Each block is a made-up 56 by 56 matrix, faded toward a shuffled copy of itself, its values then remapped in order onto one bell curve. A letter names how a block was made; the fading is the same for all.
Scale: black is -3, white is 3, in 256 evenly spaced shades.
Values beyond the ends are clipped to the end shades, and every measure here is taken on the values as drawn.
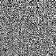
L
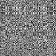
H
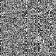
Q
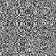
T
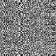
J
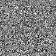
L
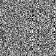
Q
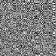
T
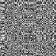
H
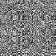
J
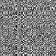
H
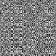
H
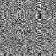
J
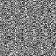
J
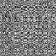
T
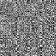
J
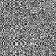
J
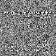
L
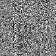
Q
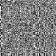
J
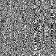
Q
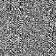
Q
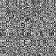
T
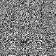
L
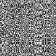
J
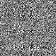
L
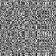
H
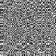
H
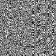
Q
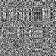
H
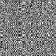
T
